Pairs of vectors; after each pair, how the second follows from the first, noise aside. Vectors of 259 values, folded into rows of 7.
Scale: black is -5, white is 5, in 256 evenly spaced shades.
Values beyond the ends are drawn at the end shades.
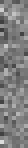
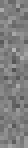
wrapped around, shrunk.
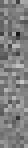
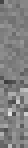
reversed, negated, partly zeroed.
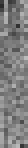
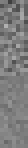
reversed, negated, partly zeroed.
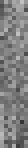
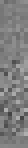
reversed, negated, partly zeroed.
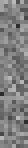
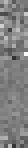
reversed, negated, partly zeroed.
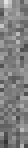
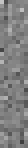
reversed, negated, partly zeroed.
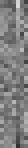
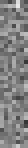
sign-scrambled.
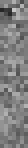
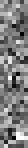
reversed, negated, scaled up.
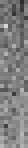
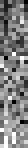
reversed, negated, scaled up.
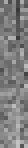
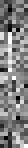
wrapped around, negated, scaled up.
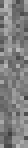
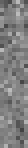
reversed, negated, partly zeroed.
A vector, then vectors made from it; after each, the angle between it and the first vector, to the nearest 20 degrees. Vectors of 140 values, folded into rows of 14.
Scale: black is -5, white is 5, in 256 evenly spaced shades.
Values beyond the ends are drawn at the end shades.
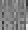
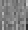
160 degrees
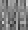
140 degrees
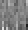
140 degrees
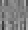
40 degrees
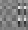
100 degrees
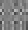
120 degrees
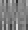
140 degrees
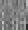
160 degrees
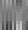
100 degrees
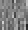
140 degrees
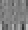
60 degrees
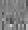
40 degrees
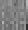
160 degrees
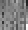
20 degrees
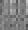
120 degrees
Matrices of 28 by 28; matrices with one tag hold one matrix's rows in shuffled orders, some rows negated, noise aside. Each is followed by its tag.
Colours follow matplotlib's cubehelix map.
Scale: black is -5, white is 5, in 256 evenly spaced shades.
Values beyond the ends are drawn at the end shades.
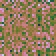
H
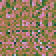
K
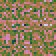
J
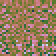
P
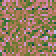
P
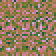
K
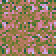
P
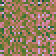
H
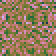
P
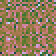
K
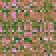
J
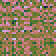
J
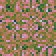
K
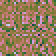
K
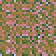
K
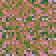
P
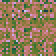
J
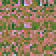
J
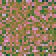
P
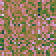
H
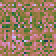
J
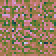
J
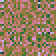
H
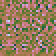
K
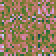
H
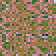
P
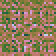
J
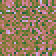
K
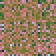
H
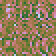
K
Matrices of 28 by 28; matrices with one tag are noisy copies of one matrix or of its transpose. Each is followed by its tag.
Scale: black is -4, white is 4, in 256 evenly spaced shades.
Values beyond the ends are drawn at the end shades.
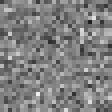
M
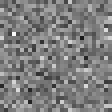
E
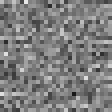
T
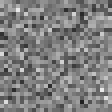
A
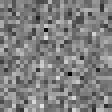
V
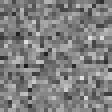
V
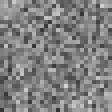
A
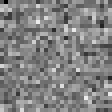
M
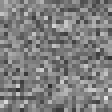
A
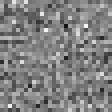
T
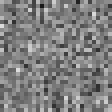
T
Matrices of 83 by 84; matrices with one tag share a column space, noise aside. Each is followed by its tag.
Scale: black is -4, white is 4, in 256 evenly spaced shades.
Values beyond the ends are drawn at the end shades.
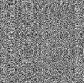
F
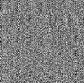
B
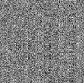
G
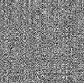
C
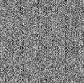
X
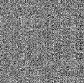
G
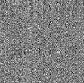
F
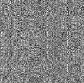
X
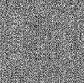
G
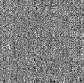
X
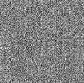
X
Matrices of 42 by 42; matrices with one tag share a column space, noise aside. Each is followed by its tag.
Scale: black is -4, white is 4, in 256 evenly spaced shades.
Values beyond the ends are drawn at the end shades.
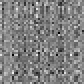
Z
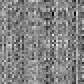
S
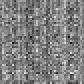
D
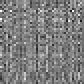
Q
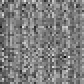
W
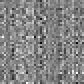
D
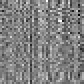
Q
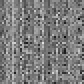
D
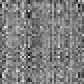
W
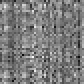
W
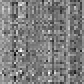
Z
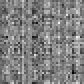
D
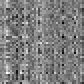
D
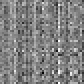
Z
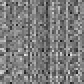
Z
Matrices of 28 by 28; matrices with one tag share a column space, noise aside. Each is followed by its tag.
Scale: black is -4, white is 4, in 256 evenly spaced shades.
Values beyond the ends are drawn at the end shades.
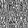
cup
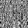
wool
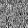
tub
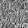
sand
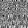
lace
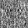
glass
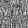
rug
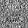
cup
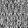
tub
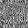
wool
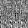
wool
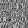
sand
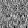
lace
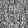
wool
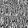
tub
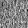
glass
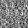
glass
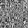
cup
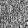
wool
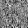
tub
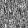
rug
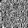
sand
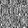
tub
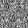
cup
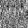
rug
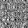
sand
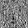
wool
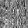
glass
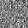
cup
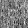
glass
